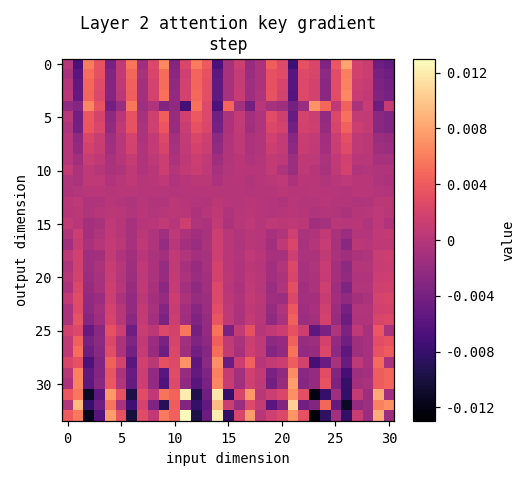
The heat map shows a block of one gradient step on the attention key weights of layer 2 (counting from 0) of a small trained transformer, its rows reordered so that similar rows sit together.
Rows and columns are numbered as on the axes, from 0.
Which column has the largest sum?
14
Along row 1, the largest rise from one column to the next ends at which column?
2
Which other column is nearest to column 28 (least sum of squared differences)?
27
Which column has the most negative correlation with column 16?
24
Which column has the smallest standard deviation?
18
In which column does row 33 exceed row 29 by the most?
11
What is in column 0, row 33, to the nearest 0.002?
0.004
